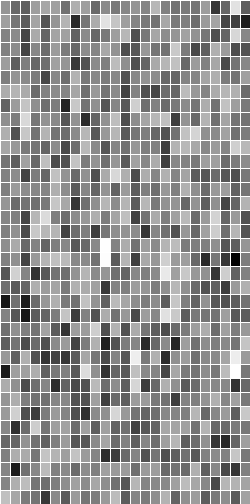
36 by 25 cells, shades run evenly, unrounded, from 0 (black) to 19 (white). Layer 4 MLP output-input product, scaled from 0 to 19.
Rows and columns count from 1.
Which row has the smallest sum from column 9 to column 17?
33
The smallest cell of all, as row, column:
19, 24
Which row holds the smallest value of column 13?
7
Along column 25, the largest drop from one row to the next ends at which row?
16
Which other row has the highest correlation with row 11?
26
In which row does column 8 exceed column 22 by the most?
1
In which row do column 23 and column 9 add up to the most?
27
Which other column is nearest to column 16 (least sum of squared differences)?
15
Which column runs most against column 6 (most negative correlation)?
14
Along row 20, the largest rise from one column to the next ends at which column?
23
